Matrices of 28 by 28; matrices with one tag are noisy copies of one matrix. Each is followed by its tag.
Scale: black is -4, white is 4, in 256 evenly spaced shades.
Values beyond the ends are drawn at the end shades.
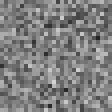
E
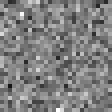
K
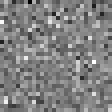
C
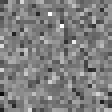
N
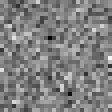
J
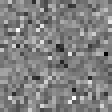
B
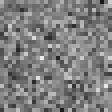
J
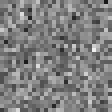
K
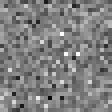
B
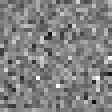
J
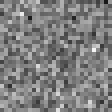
K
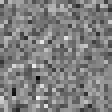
B
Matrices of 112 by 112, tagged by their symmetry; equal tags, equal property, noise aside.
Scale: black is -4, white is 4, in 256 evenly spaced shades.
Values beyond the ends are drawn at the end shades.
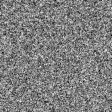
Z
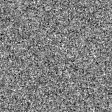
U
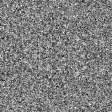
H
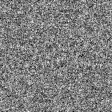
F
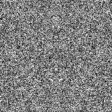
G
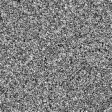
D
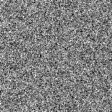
H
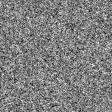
Z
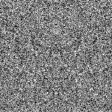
G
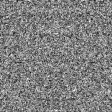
G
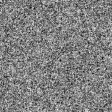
D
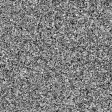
Z
